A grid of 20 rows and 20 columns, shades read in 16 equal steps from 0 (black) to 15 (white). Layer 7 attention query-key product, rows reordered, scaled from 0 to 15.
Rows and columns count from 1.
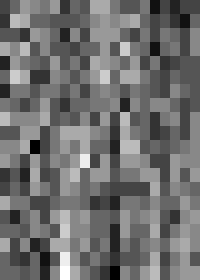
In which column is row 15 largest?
1
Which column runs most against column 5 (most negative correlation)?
7
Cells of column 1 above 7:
6
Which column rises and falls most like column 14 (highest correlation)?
2
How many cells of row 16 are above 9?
1
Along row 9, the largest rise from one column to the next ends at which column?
13
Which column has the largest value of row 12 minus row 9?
9
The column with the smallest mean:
12
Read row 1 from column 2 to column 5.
6 9 8 7
